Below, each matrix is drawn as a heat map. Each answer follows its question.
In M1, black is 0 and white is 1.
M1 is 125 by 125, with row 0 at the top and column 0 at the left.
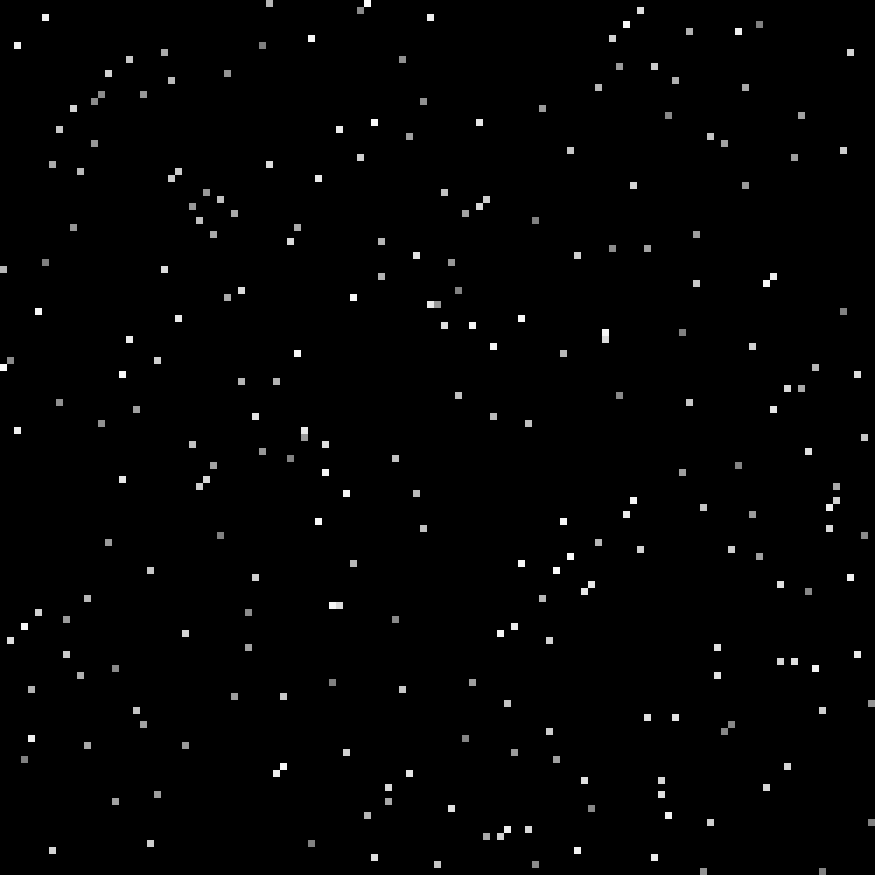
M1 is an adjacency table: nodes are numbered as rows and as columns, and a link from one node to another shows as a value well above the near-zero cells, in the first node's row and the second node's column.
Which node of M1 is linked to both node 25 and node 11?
node 24
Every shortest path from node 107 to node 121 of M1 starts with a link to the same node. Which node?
node 49
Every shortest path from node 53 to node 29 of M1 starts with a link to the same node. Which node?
node 17
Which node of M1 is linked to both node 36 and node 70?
node 59
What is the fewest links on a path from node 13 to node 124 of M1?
7
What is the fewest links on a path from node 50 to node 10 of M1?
3
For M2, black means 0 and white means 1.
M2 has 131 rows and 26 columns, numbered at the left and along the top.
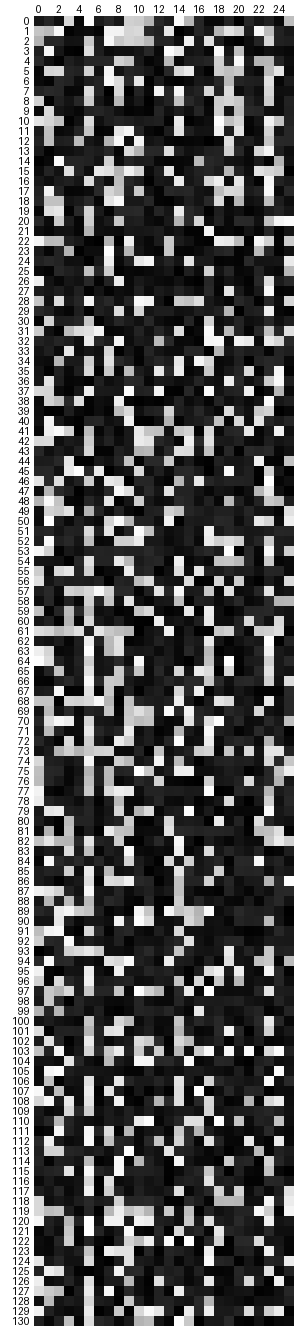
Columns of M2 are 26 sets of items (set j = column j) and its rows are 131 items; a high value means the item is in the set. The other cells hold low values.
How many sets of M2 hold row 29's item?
4
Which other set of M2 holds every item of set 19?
23
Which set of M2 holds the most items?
5
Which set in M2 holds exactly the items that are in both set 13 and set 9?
22
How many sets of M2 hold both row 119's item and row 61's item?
9
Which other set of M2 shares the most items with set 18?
20
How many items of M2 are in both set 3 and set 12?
6
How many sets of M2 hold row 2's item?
10
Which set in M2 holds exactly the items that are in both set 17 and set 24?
21
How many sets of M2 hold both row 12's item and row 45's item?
4
